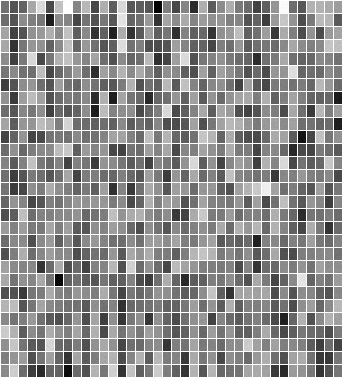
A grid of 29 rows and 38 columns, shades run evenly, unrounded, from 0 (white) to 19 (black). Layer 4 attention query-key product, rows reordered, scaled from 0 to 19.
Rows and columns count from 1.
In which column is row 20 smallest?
23
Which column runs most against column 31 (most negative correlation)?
34
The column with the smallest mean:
26
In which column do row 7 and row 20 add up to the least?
15
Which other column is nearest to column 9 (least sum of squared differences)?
16
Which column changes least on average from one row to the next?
18
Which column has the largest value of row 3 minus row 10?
31
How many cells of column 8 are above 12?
5
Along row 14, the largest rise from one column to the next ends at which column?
9
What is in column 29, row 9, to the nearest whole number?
13
